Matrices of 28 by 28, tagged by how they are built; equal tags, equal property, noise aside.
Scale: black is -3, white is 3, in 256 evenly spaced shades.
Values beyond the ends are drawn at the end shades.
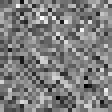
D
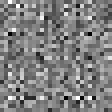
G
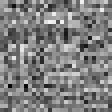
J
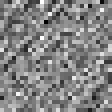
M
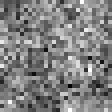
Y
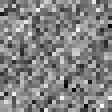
M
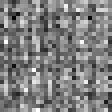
J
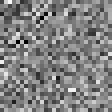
M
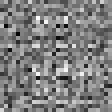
J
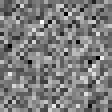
M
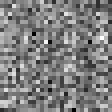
J
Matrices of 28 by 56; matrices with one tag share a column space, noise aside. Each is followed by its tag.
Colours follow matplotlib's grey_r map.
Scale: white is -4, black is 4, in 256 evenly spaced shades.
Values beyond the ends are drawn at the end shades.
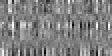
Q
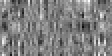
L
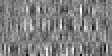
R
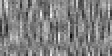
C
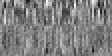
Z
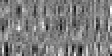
R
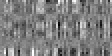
Q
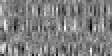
R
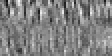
Z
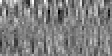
Z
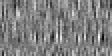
C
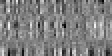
Q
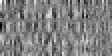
L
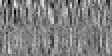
Z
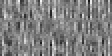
L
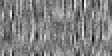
C
